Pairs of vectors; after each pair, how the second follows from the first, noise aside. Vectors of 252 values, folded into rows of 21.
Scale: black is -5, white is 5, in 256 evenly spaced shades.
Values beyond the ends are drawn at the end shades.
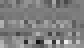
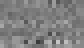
shrunk.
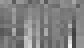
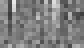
reversed.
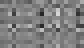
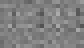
shrunk.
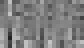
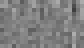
reversed, shrunk.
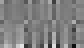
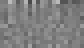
reversed, negated, shrunk.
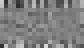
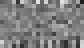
reversed.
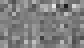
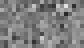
negated.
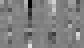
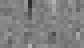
shrunk.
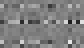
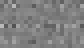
reversed, shrunk.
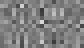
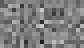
negated.
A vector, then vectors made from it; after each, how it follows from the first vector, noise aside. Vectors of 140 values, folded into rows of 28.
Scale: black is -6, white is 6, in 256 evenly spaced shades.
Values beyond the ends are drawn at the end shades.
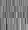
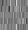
wrapped around, negated, partly zeroed.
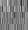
reversed.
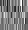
reversed, negated, scaled up.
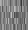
reversed.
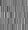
reversed, negated, partly zeroed.
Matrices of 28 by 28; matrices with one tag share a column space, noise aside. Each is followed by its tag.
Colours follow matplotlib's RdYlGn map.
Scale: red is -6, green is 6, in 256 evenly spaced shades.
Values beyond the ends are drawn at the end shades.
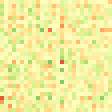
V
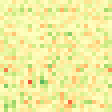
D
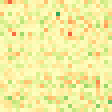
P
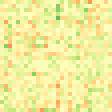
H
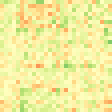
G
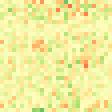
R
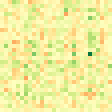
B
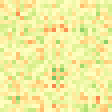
V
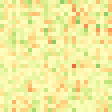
G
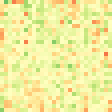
G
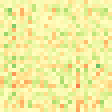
D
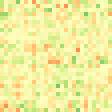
R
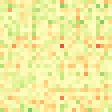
H
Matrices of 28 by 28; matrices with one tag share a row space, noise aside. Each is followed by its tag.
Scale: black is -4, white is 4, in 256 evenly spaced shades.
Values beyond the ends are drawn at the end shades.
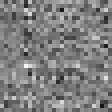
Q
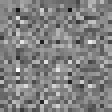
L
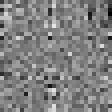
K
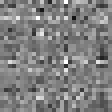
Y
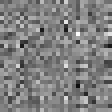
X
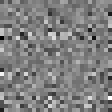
K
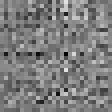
Y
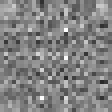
Y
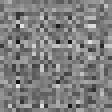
L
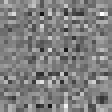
Y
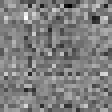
Q
